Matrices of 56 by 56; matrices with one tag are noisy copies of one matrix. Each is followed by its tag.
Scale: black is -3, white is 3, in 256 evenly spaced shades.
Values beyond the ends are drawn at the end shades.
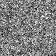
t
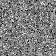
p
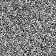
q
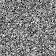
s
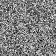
p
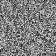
q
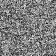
t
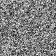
t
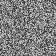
q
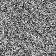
q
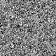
s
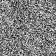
q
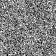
p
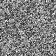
t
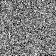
q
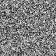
t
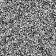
s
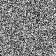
p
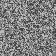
p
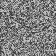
t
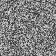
p
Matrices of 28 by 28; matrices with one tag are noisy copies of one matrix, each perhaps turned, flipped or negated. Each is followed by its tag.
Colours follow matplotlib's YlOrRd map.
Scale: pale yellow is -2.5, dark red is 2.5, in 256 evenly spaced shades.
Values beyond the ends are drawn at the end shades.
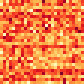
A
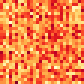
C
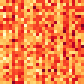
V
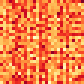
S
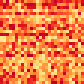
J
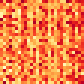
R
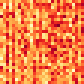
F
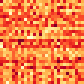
S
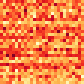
R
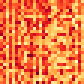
F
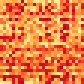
C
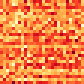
A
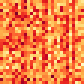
J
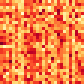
V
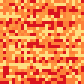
R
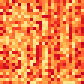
J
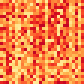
A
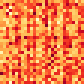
R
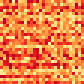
A
